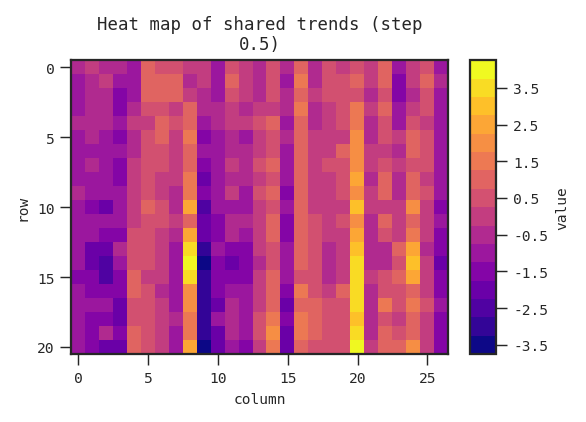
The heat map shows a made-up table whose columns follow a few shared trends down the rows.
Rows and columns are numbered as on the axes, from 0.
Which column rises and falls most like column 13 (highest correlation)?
14
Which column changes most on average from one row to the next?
8
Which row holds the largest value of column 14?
19
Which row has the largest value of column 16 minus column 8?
1
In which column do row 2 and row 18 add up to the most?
20
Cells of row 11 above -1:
19
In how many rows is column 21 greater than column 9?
18
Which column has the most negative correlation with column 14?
15
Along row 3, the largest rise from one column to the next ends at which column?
16
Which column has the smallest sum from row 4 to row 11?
9
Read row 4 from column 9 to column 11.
-1 -0.5 0
